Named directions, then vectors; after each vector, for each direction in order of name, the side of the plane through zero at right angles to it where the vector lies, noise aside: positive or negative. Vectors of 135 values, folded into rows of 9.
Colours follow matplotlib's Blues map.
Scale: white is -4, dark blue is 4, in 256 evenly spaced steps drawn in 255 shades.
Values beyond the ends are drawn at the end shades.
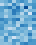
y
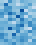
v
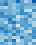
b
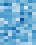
positive, positive, negative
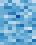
negative, positive, positive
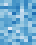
negative, negative, positive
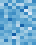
positive, positive, positive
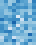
positive, negative, positive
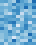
positive, negative, positive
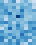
negative, positive, negative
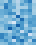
negative, positive, negative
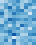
positive, positive, positive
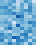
negative, positive, negative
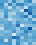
negative, negative, negative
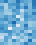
positive, negative, positive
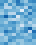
positive, negative, negative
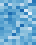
positive, positive, positive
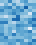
negative, positive, positive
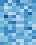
positive, negative, negative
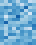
negative, positive, positive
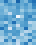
positive, negative, positive
